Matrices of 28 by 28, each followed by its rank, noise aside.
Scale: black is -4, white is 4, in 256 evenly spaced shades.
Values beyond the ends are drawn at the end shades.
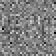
six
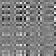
one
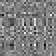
three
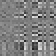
one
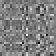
three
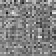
six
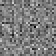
six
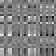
one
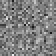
six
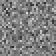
six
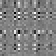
one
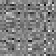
three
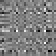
three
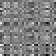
two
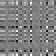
one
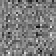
six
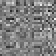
four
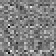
four
